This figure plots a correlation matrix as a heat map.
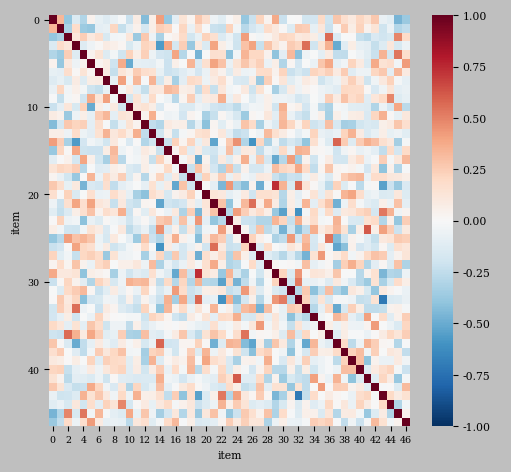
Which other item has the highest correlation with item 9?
44
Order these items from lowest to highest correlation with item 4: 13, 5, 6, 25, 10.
13, 5, 6, 10, 25
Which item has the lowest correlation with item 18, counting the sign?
3
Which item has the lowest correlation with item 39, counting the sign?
41
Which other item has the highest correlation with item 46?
5
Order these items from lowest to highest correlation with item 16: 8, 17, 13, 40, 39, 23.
13, 23, 17, 39, 40, 8
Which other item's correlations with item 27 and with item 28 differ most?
33
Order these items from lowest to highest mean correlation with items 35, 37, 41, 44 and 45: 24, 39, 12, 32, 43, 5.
39, 32, 12, 5, 43, 24
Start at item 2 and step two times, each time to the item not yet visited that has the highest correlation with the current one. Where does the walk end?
25
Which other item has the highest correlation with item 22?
43
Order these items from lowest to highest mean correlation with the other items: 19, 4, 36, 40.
19, 4, 40, 36
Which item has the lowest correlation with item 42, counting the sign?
31
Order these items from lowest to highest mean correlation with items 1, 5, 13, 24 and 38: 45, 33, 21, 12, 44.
12, 45, 33, 21, 44
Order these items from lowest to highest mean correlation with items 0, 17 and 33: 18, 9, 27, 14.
27, 18, 9, 14
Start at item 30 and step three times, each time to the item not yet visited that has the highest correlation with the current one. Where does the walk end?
29
